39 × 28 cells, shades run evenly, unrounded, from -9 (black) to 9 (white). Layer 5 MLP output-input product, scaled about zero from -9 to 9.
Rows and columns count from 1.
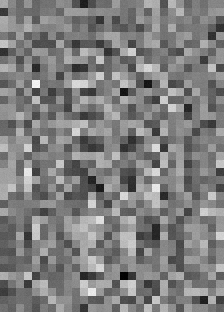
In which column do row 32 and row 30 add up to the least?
18
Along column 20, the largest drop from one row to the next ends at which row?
20
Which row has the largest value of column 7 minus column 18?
30
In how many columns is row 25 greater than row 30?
13
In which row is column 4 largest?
22
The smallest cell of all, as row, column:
35, 16
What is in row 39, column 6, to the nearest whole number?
0
